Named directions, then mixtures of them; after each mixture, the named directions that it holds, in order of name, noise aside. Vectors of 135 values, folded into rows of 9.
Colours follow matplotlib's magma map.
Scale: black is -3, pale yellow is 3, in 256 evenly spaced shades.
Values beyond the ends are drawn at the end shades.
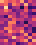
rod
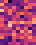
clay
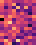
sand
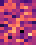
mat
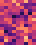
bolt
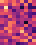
rod.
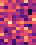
bolt, clay, sand.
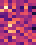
clay, mat, rod.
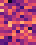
clay.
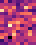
clay, mat.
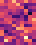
bolt.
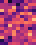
clay, mat.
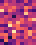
bolt, clay, mat.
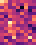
clay, rod, sand.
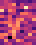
clay, mat, sand.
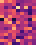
sand.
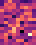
mat.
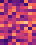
clay, rod.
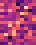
clay, mat, sand.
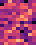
bolt, clay, mat.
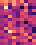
rod.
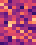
clay, rod.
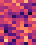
bolt.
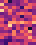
clay.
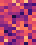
bolt.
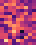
bolt, mat, sand.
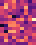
bolt, mat, rod.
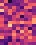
clay.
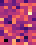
bolt, sand.
